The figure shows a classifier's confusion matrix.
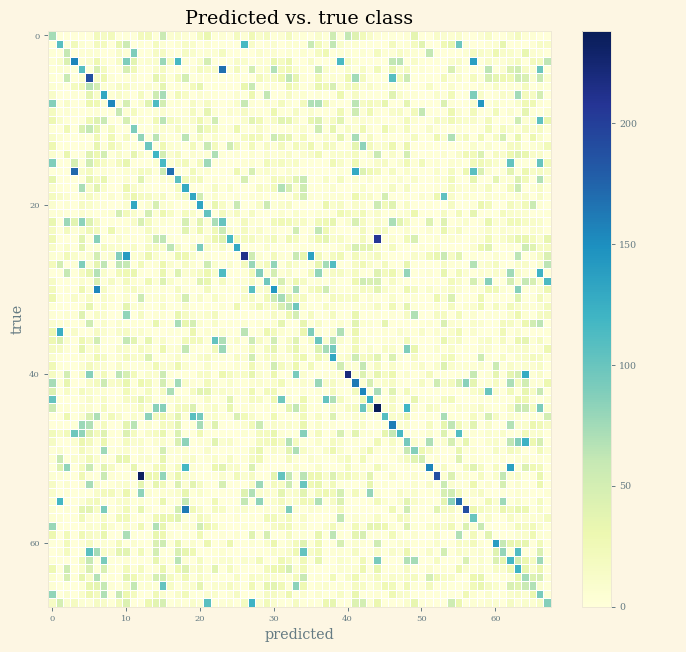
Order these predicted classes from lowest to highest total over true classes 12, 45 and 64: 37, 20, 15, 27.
37, 27, 15, 20
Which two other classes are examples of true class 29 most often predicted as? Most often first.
67, 59
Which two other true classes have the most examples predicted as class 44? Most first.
24, 62
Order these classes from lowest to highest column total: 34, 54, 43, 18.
43, 54, 34, 18
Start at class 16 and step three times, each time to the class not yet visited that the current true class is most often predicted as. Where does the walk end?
39
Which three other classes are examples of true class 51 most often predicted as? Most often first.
62, 18, 2
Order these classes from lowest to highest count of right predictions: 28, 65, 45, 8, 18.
65, 28, 45, 18, 8
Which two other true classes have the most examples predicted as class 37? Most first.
43, 27
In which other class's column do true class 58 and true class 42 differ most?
59
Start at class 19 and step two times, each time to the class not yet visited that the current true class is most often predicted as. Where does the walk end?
34
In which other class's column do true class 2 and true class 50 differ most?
11
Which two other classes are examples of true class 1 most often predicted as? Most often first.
26, 55
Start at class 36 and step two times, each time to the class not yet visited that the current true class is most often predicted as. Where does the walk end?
23
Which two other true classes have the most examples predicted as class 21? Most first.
67, 15
